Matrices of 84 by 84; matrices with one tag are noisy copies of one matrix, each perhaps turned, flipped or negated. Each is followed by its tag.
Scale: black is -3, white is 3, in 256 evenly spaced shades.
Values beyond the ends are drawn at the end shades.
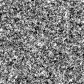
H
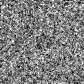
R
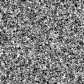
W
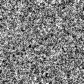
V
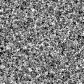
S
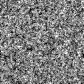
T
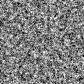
W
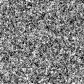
T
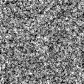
R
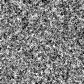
V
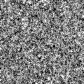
V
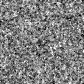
H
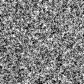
V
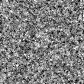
R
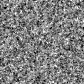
W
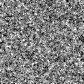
V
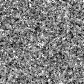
H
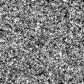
H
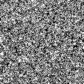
V
